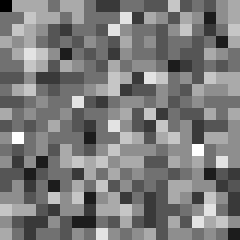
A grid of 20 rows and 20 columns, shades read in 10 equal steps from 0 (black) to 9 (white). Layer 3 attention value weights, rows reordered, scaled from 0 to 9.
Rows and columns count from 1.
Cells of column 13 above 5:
4
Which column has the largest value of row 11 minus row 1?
10
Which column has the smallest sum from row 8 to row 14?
8
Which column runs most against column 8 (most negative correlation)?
18
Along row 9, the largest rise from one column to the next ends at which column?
7
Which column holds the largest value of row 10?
13
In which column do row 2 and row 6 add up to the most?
3
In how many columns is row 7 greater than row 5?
10
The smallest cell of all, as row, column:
1, 1
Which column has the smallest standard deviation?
12
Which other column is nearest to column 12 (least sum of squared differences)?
6
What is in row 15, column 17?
5
